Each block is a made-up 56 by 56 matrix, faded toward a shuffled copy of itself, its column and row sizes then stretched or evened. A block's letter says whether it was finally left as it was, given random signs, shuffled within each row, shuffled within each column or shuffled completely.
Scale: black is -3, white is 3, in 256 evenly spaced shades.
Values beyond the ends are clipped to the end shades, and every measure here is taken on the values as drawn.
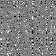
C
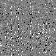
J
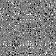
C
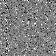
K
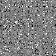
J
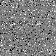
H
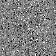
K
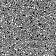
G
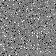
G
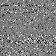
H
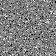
G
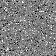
G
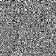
C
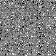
J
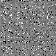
J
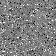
G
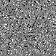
H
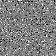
H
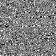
H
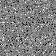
H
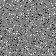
G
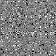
C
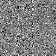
J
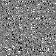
J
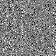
K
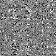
J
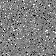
G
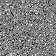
H
